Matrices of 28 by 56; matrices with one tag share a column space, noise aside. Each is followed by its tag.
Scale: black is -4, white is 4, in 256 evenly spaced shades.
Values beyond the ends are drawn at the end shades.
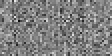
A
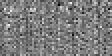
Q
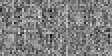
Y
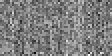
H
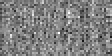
Y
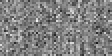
A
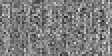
Y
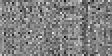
Q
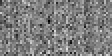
H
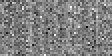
Q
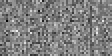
A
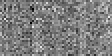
Q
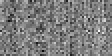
A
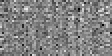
Q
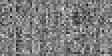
Y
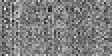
Q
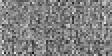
H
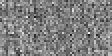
Y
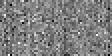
A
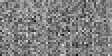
A
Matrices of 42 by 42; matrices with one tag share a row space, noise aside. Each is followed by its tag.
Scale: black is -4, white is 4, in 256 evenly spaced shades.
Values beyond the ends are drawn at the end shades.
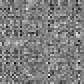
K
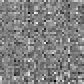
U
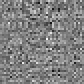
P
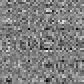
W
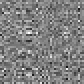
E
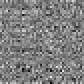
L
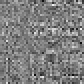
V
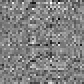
P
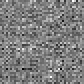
L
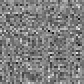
K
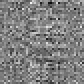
P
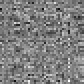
U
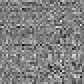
L
